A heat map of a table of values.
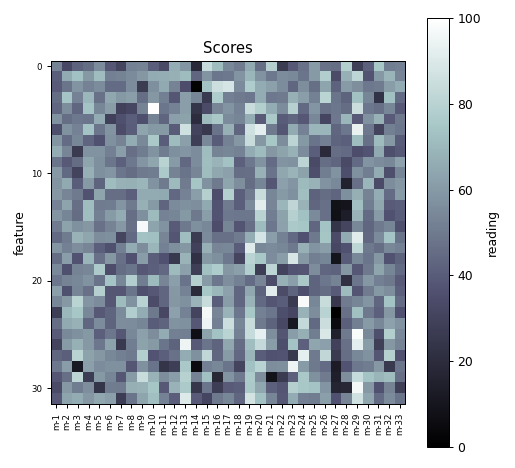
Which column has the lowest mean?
m-27
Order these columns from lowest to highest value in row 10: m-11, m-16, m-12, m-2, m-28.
m-28, m-2, m-12, m-16, m-11
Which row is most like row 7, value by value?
17
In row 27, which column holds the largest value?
m-24
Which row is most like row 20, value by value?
11
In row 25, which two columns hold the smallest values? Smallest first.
m-14, m-27
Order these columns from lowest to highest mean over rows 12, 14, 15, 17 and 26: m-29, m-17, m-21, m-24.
m-21, m-17, m-24, m-29
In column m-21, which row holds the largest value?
21
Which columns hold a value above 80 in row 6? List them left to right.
m-13, m-19, m-20, m-29
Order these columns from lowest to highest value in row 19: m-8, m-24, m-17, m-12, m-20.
m-20, m-24, m-8, m-17, m-12
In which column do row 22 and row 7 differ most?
m-23
